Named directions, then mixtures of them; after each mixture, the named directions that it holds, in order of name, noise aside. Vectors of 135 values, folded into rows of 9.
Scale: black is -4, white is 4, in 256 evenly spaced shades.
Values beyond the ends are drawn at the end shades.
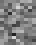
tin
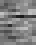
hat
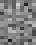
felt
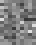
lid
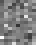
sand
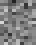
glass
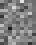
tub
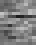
hat.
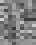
lid.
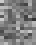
glass, lid.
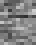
glass, hat.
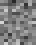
glass.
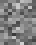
tin.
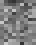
glass, tin.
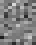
sand.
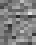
hat, tub.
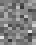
felt, lid, sand.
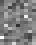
sand.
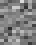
glass, tin, tub.
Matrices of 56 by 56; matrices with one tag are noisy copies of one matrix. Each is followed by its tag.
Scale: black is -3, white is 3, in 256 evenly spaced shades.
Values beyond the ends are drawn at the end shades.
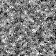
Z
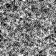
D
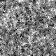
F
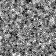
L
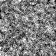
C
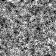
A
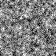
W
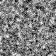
L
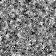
L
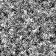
Z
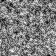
A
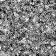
C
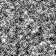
Z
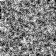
C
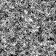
Z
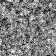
A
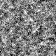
Z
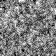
F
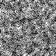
W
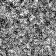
A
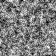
A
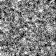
C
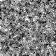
C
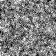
C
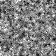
C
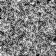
C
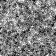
F
